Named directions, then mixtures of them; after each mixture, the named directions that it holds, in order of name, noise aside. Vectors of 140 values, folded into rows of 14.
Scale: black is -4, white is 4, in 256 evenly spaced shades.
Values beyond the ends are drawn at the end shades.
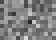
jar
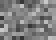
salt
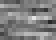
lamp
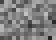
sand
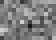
salt, sand.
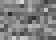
jar, lamp, salt.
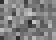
jar, salt, sand.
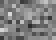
salt, sand.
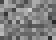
sand.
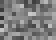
jar, salt.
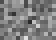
jar.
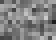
lamp, sand.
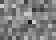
jar, lamp, sand.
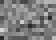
salt, sand.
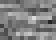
lamp.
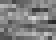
lamp, sand.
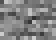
jar, lamp, sand.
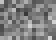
sand.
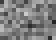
sand.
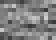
lamp, salt, sand.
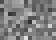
jar.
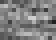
lamp, sand.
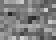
jar, lamp, salt.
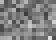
sand.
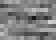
lamp.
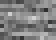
lamp, salt.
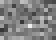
salt, sand.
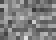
jar, lamp.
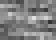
lamp.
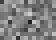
jar, sand.
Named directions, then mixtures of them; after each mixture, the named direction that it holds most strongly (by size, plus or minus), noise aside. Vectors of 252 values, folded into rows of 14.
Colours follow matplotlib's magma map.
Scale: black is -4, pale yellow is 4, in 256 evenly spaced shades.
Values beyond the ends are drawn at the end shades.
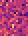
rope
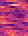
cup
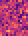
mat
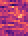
cup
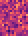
mat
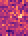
mat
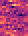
cup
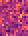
mat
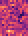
mat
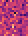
rope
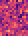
mat
